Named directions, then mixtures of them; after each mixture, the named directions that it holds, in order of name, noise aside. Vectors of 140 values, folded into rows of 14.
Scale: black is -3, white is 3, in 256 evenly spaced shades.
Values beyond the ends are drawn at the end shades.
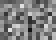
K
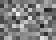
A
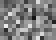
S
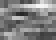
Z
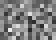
K.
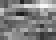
Z.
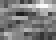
Z.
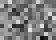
A, K.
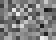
A.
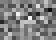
A, K.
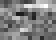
S, Z.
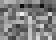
K, Z.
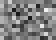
A.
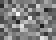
A.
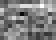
K, Z.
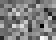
A, K.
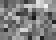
S, Z.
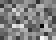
A, K.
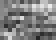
S, Z.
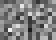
K.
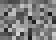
K, S.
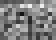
K, Z.
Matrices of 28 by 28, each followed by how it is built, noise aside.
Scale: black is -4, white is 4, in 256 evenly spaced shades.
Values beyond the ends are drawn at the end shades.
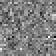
uneven rows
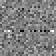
uneven rows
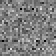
uneven rows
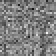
blocks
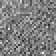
Hankel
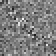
banded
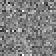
uneven rows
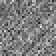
Hankel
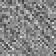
Toeplitz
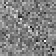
banded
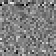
uneven rows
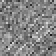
Hankel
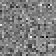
uneven rows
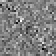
banded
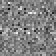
uneven rows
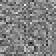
blocks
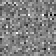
uneven rows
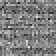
blocks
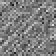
Hankel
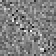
banded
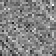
Toeplitz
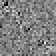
banded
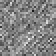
Hankel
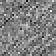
Hankel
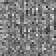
blocks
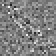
banded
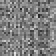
blocks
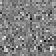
uneven rows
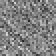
Toeplitz
